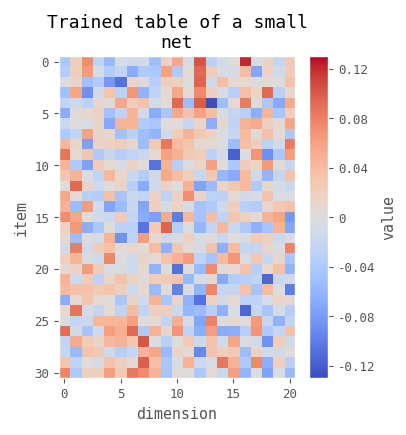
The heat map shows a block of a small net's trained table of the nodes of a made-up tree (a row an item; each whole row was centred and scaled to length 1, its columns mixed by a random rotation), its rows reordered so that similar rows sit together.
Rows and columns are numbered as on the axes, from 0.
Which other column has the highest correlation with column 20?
10
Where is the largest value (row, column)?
0, 16
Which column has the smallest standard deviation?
3
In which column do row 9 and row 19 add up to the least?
18
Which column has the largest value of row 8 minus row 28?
9
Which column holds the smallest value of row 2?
5
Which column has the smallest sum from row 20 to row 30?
12
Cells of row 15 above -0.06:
17
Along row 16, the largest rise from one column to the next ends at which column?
8
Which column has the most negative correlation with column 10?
19
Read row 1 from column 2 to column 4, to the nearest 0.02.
0.06 0 -0.04
